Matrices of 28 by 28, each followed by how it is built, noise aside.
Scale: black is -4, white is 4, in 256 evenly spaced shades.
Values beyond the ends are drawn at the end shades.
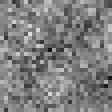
smooth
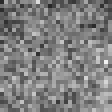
smooth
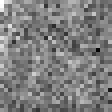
smooth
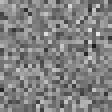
noise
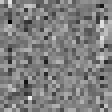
uneven columns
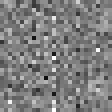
uneven columns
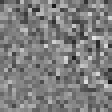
upper triangular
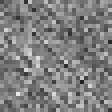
Toeplitz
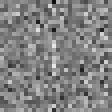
uneven columns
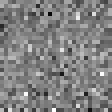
uneven rows
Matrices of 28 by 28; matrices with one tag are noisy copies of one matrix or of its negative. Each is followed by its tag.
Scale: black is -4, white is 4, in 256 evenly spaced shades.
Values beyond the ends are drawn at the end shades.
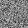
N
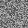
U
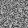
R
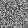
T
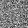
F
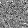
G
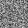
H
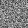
U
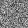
R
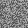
N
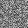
F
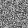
U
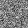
R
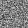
U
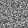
H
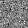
N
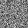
G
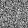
U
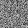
F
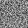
T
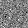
U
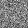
U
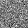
R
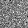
F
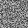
H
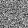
G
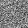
N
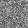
N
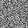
F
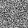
U
